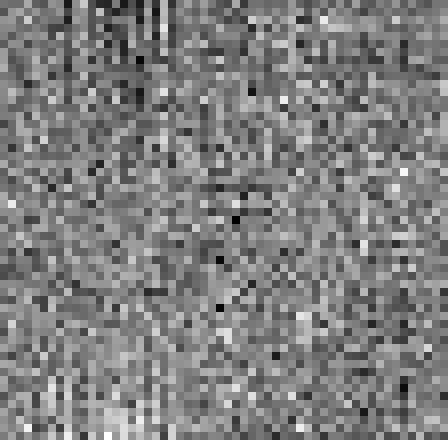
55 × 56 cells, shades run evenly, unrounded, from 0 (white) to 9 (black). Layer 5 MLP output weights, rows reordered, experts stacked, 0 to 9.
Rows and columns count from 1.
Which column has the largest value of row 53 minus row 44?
30
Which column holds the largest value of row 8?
18
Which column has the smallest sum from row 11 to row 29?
21
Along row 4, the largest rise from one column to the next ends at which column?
22
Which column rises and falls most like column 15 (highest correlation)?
20
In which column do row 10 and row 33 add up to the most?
51
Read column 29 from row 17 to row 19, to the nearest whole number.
5 3 3
